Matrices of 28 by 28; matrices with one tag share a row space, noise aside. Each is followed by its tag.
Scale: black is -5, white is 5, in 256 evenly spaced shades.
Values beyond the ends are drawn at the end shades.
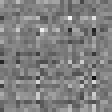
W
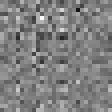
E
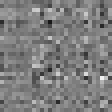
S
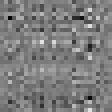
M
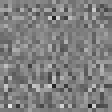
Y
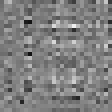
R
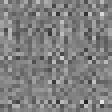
Y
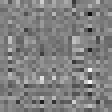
M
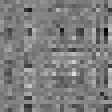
R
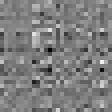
S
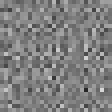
Y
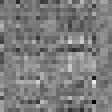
W
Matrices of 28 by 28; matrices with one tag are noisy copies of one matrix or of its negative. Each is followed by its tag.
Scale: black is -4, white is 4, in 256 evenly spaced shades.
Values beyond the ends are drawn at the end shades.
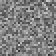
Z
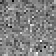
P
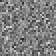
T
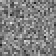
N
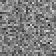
T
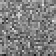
P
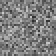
T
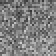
P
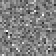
Z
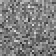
P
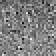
P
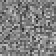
T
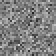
Z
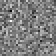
T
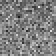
P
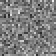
N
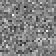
T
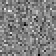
T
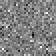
Z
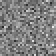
Z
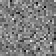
N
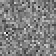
N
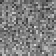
P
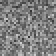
P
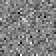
Z
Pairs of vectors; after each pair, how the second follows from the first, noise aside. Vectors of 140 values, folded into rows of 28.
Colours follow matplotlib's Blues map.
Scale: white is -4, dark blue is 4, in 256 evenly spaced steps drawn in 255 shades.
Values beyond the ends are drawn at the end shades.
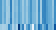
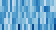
sign-scrambled.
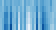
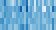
wrapped around, partly zeroed.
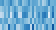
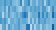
partly zeroed.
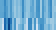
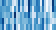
reversed, negated, scaled up.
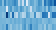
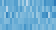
shrunk.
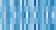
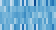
partly zeroed.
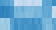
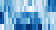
reversed, negated, scaled up.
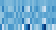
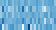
partly zeroed.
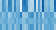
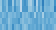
shrunk.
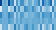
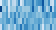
sign-scrambled.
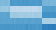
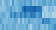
negated, partly zeroed.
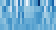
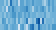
wrapped around, negated, partly zeroed.
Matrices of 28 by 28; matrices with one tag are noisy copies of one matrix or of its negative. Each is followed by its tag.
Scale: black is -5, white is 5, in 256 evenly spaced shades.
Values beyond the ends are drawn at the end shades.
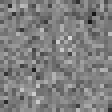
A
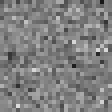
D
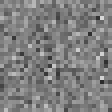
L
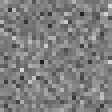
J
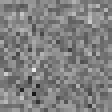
A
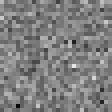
D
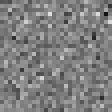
J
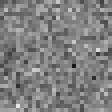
D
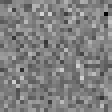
J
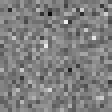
J
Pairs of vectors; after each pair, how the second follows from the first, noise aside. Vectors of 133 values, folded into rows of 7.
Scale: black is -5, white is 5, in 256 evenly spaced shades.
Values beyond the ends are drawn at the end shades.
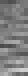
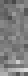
partly zeroed.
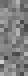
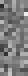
reversed.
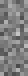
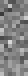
reversed.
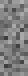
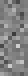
negated, partly zeroed.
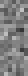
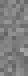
negated, shrunk.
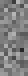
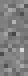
negated, partly zeroed.
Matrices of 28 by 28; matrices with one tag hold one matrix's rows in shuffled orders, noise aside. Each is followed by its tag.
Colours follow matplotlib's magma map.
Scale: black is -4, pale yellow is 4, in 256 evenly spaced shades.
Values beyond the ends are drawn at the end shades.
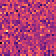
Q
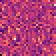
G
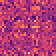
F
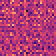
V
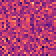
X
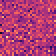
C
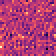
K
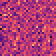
G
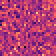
G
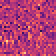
Q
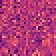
G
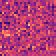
Q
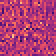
V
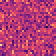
K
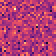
X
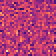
C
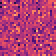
G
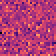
Q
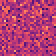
X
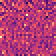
K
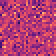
G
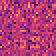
F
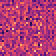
V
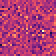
G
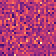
V
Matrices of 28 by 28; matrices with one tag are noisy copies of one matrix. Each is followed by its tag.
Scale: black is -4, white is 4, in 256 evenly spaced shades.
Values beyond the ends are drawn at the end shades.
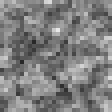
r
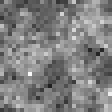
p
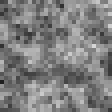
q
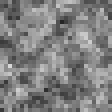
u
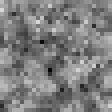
r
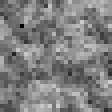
q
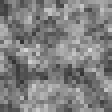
q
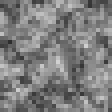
u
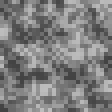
q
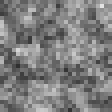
q
